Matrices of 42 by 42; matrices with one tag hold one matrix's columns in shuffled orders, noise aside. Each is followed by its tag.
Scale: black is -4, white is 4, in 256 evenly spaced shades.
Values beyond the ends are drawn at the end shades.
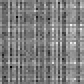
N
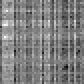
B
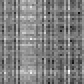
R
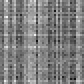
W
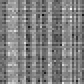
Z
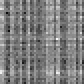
R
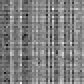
Z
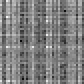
W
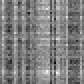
R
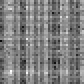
R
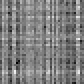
R
